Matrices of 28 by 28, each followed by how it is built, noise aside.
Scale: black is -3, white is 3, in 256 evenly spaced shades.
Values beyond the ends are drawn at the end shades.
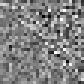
upper triangular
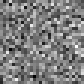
noise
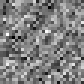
Hankel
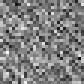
Toeplitz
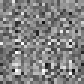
low rank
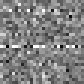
uneven rows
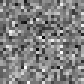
noise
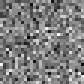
repeating rows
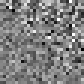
upper triangular
